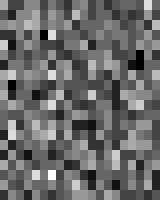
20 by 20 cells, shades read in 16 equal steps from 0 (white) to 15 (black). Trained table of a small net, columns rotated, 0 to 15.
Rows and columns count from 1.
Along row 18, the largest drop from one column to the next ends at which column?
7
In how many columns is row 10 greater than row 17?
10
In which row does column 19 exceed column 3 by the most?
3
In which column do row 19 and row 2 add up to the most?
15
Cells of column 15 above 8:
13
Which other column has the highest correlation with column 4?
1
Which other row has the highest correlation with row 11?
14
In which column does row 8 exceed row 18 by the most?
5
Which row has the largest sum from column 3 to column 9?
16
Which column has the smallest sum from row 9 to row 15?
18
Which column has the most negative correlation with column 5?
12
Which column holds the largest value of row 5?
2
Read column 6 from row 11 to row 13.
6 9 8
